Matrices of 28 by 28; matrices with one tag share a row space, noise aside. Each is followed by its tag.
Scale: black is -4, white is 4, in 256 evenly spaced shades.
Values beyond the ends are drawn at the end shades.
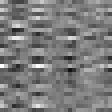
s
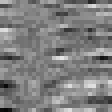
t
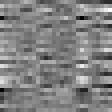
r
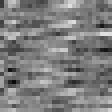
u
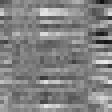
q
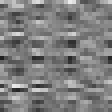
s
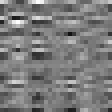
s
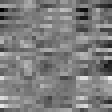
r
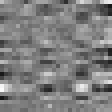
r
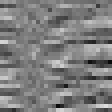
t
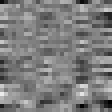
r
